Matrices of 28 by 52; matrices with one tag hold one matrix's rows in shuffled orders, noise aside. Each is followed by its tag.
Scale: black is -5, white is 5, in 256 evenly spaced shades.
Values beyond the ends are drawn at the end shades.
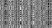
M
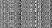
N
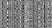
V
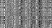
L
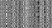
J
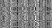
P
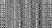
L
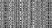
M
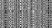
M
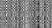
J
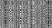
M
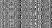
N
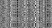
P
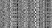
P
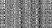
L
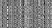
V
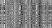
L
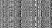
N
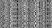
P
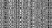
M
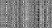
J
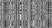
M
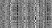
P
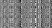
N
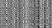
J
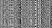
N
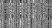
M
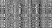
L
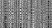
M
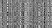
V
